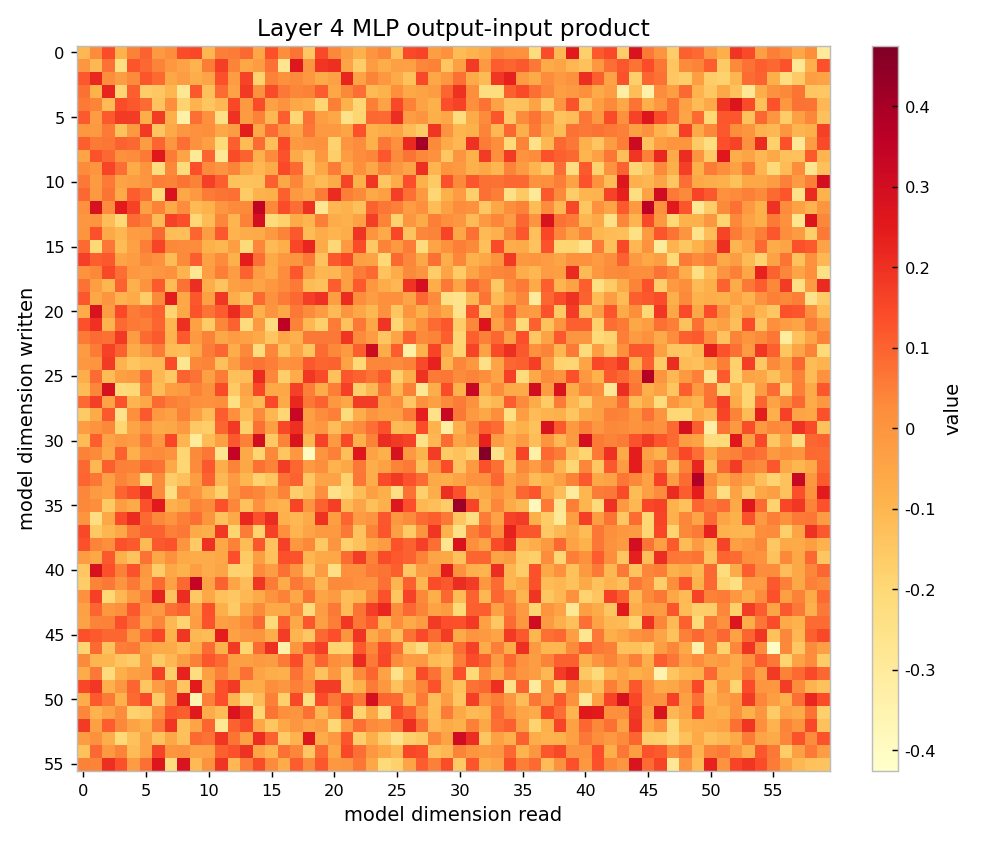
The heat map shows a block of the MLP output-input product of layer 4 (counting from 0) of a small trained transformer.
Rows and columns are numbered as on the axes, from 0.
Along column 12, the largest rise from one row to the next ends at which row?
51
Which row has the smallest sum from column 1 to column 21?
33
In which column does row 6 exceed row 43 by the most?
39
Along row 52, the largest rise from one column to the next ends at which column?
12
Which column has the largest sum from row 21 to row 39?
17
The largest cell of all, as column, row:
32, 31
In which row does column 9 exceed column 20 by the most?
41
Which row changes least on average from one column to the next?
47
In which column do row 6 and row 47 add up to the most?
22
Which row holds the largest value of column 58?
13
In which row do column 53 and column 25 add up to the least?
34
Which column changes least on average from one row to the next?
10
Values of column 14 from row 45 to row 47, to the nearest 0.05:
0 0.1 0
